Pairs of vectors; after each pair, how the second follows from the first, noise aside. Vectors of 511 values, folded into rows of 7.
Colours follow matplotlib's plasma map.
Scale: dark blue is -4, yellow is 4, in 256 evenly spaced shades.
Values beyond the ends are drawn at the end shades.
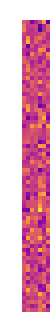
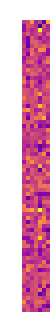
sign-scrambled.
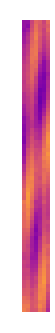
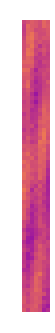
reversed, shrunk.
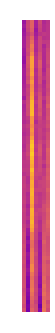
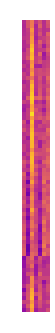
wrapped around.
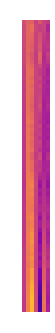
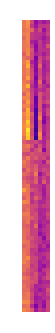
wrapped around.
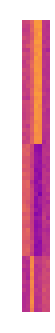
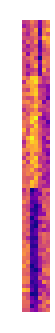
reversed, negated, scaled up.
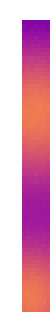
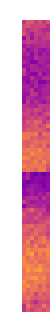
wrapped around.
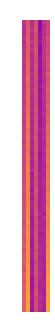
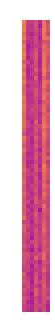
reversed, shrunk.
